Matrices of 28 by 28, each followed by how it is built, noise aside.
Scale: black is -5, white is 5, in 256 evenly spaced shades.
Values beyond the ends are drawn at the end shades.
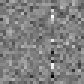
uneven columns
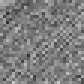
Hankel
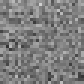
blocks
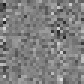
uneven columns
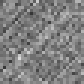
Hankel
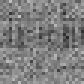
blocks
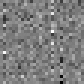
uneven columns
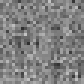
blocks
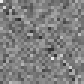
banded
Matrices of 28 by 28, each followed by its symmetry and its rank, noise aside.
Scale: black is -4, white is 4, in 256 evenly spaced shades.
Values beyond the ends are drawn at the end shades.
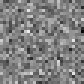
no symmetry, rank eight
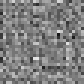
antisymmetric, rank six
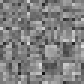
symmetric, rank four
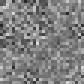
symmetric, rank eight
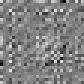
symmetric, rank four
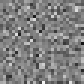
antisymmetric, rank eight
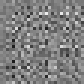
antisymmetric, rank four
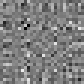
symmetric, rank four
